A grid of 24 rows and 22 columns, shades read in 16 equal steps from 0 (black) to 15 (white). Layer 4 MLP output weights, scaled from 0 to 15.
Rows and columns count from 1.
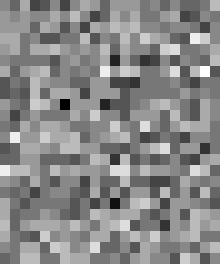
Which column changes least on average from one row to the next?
3
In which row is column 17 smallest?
21
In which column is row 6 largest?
22
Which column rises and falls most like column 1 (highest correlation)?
13
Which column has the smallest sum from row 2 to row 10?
19
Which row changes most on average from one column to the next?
7
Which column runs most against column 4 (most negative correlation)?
14
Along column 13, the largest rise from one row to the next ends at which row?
15
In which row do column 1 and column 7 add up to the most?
16
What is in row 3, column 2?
9
